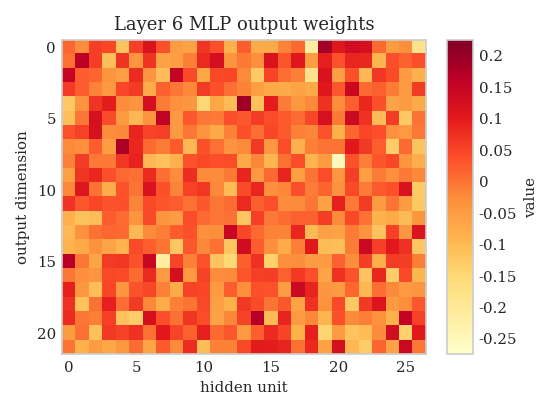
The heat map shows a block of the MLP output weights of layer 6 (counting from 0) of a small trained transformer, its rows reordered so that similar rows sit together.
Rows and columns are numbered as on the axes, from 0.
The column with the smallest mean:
26
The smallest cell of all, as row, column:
8, 20
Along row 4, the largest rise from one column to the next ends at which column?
13
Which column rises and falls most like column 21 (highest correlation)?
19
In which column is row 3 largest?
21
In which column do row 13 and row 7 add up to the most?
4
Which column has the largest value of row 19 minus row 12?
25
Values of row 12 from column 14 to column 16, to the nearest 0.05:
0.05 0 0
